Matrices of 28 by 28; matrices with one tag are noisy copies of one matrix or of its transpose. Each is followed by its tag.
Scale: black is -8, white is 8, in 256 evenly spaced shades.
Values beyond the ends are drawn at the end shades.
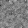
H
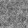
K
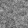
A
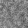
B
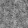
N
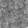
K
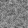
H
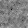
K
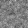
H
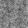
K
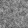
A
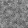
B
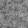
N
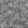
B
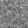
B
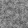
B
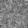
A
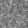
A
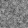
H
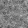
N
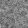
A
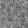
B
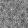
B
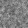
H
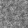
B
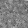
A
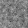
B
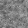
N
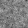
A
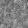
N
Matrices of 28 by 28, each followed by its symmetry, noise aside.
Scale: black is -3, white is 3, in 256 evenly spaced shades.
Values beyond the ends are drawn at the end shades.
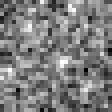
symmetric.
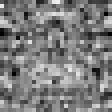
mirrored left to right.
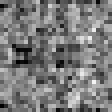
mirrored top to bottom.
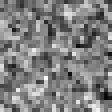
antisymmetric.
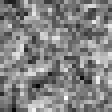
no symmetry.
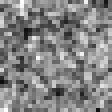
no symmetry.
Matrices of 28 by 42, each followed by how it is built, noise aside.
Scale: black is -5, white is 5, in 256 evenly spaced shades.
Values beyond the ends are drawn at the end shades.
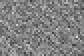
Toeplitz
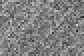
Hankel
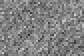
Hankel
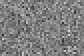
uneven columns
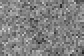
smooth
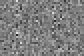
uneven columns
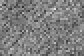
Hankel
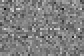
uneven rows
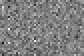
uneven columns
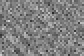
Toeplitz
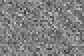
Toeplitz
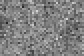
smooth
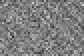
Toeplitz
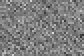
Toeplitz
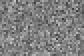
noise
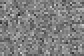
noise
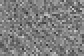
Toeplitz
